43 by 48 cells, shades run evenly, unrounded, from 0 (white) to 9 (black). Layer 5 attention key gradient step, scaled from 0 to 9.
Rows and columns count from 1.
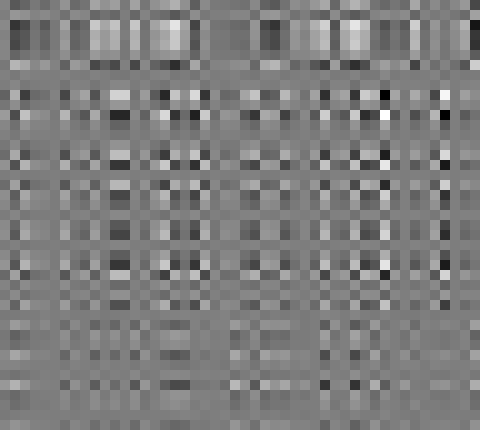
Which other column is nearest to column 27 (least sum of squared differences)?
28
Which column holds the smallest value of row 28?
45
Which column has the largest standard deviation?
39
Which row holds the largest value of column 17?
10
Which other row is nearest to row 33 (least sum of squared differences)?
43
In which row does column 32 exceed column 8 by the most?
7
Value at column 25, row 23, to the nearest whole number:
5
